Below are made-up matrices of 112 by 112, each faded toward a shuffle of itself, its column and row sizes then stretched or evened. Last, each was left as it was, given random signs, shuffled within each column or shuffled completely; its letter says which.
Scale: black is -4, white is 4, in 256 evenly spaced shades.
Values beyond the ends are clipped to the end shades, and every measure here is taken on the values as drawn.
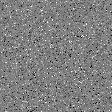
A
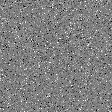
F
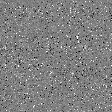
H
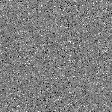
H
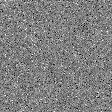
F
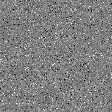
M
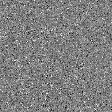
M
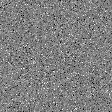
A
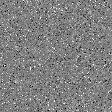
H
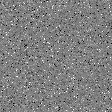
F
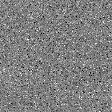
M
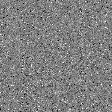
H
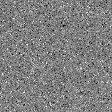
M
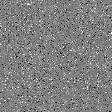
H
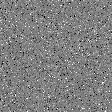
F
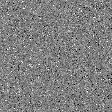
A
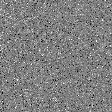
A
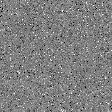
M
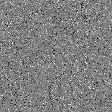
A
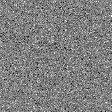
M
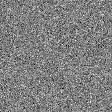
A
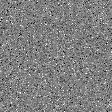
A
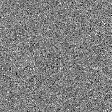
M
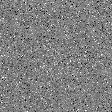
A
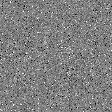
H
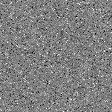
F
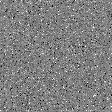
A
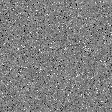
F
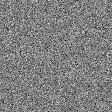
A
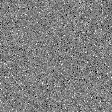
A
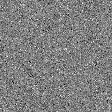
A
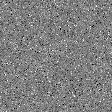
F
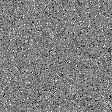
A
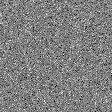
F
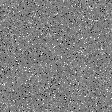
F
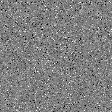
H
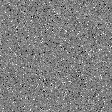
F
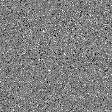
H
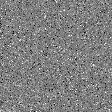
A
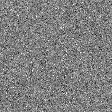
A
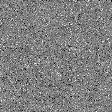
H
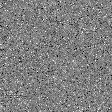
F
